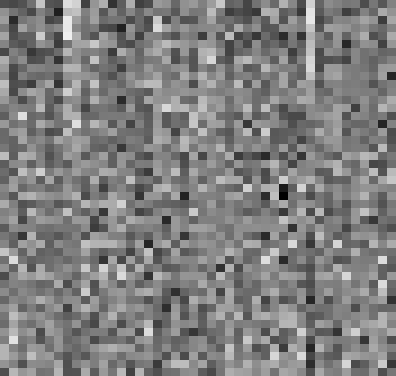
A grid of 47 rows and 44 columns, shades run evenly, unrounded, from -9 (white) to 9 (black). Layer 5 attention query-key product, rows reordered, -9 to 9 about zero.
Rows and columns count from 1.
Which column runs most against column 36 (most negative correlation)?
35
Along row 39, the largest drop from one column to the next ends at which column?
20
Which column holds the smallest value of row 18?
21
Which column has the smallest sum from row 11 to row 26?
9
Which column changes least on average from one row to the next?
24
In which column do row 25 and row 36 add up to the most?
32
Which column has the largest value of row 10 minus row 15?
3
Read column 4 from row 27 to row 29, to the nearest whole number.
-4 0 0
